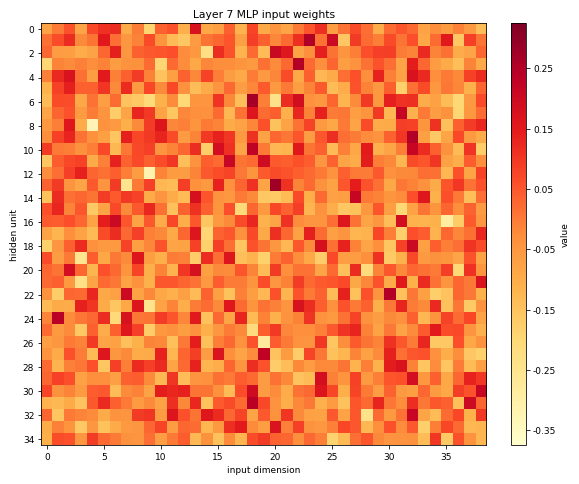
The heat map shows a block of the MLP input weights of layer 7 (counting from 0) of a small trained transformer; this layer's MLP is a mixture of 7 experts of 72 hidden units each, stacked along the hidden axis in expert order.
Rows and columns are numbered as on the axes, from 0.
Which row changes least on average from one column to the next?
12
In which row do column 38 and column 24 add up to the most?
30
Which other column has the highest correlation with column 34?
19
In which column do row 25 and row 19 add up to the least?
3
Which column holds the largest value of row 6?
18
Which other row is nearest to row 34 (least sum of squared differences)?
5
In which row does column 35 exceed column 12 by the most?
1
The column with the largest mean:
32
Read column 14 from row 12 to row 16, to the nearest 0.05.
0.05 -0.05 0.05 0.05 -0.15
